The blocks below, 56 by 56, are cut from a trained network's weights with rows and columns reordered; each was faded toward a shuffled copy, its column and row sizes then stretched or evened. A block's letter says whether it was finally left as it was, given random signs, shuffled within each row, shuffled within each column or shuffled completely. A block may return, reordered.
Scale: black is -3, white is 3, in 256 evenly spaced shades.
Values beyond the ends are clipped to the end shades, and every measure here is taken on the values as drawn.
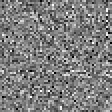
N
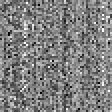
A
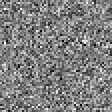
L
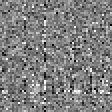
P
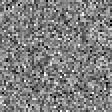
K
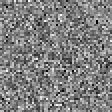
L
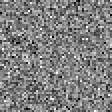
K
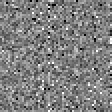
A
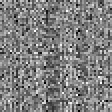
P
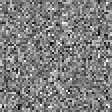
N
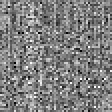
P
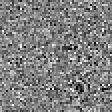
N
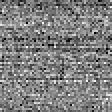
L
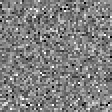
L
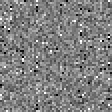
A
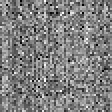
P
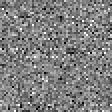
L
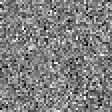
A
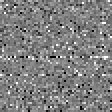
L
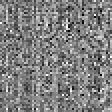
P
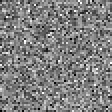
K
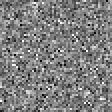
K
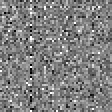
N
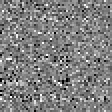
N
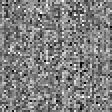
A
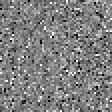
A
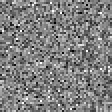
K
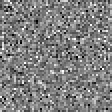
K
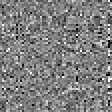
P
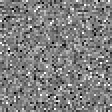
K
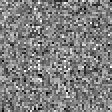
N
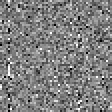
A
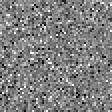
K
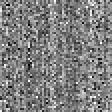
A
